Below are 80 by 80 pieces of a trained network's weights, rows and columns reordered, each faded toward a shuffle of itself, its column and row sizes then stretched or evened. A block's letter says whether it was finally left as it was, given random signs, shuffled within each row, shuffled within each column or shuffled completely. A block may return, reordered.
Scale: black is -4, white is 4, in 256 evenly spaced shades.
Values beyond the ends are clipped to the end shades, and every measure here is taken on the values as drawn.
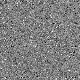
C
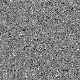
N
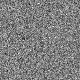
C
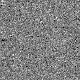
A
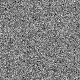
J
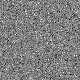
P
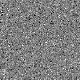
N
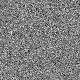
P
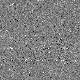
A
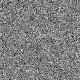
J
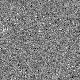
C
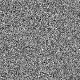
A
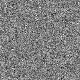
J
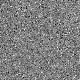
P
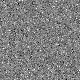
P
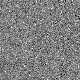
J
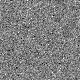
P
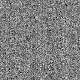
N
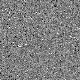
A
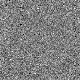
N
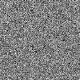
N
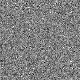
A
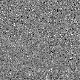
N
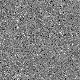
A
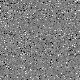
N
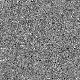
C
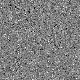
J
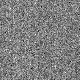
J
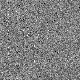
J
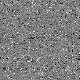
A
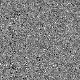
A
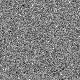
P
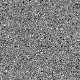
A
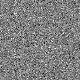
A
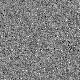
C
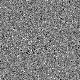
C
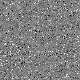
A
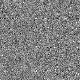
A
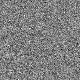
A
